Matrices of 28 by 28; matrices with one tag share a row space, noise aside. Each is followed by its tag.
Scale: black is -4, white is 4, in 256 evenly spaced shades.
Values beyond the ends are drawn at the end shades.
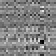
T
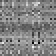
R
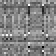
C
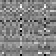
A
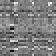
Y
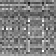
C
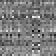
R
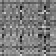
A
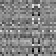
R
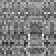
C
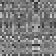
R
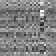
T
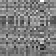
T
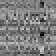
T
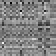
A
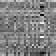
T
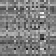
T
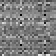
A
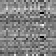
T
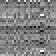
T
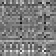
A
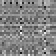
A
